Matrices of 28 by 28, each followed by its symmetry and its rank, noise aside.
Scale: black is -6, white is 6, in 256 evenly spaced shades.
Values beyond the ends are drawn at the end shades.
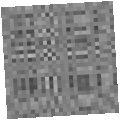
no symmetry, rank two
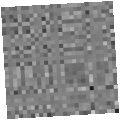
symmetric, rank two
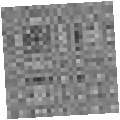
symmetric, rank two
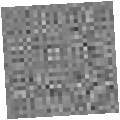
symmetric, rank three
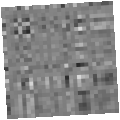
symmetric, rank two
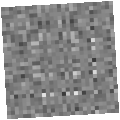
symmetric, rank two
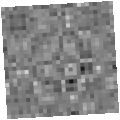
symmetric, rank three
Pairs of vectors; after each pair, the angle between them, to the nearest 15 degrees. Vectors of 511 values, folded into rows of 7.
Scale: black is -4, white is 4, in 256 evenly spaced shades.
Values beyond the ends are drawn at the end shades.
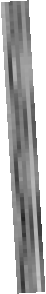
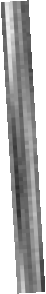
90 degrees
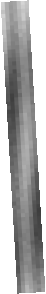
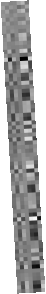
75 degrees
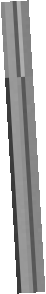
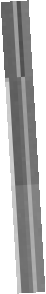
165 degrees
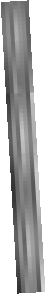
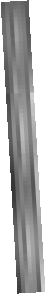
15 degrees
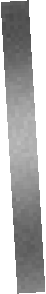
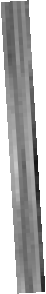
75 degrees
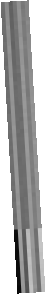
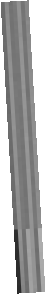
15 degrees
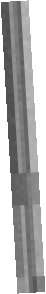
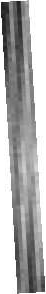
60 degrees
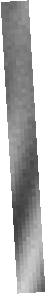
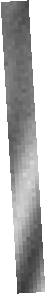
150 degrees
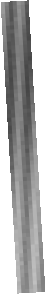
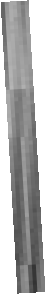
150 degrees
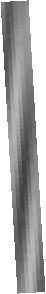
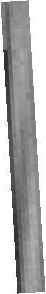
60 degrees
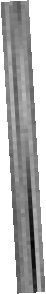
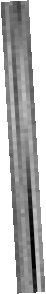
15 degrees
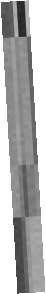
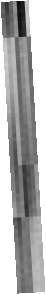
45 degrees
